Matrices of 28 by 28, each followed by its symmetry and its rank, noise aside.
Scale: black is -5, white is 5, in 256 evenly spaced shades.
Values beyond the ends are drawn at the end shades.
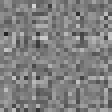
antisymmetric, rank four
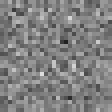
no symmetry, rank six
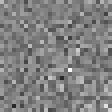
symmetric, rank five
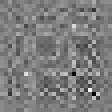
symmetric, rank four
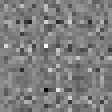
no symmetry, rank four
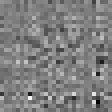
no symmetry, rank five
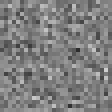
antisymmetric, rank six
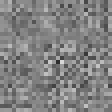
symmetric, rank four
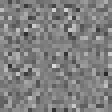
antisymmetric, rank six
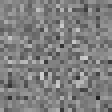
symmetric, rank five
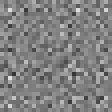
symmetric, rank four
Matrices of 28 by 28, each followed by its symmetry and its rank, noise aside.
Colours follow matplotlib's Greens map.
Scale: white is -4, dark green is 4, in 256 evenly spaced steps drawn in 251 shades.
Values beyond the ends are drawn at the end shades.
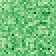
symmetric, rank seven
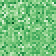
no symmetry, rank seven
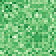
symmetric, rank five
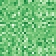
no symmetry, rank five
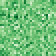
no symmetry, rank five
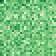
no symmetry, rank five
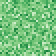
no symmetry, rank six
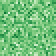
antisymmetric, rank six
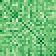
symmetric, rank five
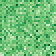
symmetric, rank seven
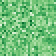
no symmetry, rank seven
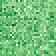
no symmetry, rank seven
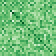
symmetric, rank five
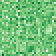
antisymmetric, rank six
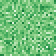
symmetric, rank six
